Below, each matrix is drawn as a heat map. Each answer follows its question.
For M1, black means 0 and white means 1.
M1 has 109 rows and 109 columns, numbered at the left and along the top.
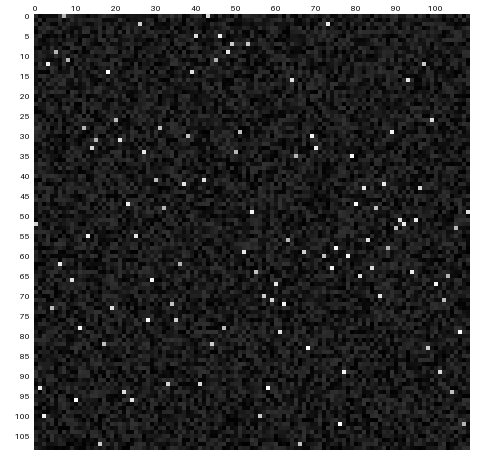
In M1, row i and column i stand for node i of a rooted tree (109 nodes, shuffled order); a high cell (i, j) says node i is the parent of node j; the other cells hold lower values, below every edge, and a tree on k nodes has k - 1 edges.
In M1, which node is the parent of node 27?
34
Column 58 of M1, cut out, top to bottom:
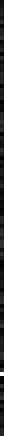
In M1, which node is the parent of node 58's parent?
16
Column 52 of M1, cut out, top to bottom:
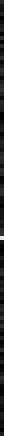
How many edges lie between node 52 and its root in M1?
2
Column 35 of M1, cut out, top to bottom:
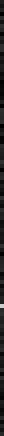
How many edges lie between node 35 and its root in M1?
3
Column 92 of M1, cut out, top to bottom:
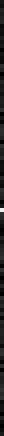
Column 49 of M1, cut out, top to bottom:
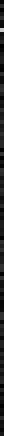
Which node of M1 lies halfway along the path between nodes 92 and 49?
0
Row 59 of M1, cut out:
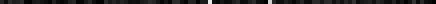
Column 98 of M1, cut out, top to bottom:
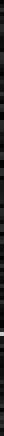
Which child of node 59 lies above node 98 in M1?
67
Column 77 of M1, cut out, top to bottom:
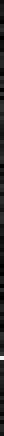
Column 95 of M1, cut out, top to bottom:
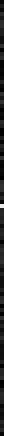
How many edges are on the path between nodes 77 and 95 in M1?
4
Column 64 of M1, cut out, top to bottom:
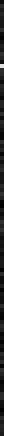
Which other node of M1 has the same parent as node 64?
93
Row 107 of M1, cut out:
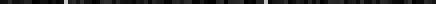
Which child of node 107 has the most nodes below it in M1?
66
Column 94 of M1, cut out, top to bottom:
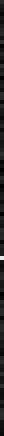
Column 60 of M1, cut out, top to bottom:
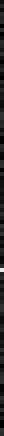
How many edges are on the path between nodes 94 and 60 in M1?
8
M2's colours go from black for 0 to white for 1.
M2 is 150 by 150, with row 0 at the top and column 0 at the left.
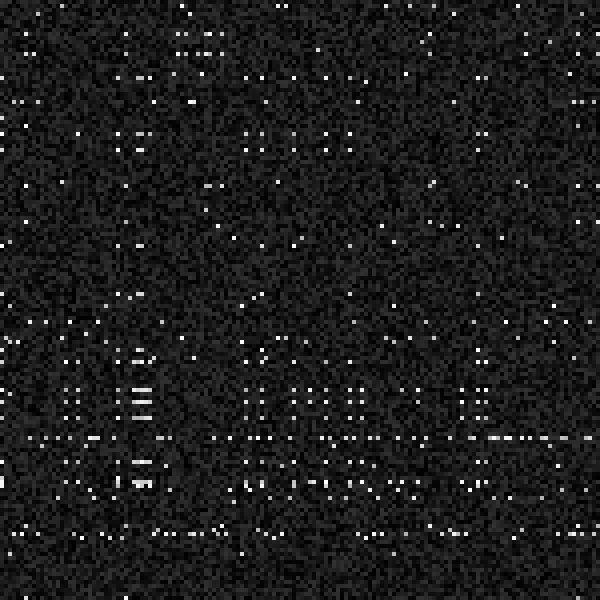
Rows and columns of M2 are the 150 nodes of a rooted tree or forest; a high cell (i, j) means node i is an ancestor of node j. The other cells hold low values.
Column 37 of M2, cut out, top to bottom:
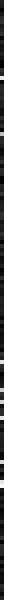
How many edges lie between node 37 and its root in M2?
9
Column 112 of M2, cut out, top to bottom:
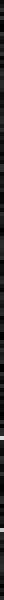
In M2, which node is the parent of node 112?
132
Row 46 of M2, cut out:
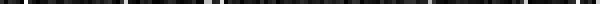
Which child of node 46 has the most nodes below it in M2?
131
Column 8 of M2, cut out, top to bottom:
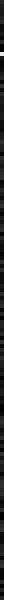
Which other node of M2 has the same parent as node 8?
49
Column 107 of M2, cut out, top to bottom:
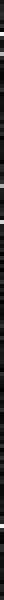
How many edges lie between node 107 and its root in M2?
5
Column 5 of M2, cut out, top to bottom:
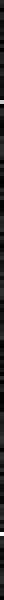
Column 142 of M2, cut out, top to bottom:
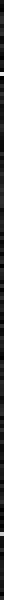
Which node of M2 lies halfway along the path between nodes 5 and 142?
133
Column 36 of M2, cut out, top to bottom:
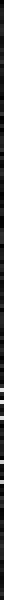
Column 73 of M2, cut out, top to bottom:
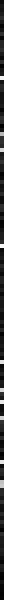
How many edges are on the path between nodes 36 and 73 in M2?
8
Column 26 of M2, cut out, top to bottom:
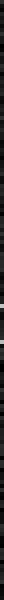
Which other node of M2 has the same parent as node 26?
138
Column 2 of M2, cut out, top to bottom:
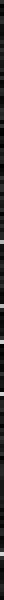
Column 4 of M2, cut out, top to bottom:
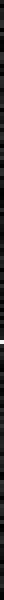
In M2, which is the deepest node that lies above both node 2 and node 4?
85
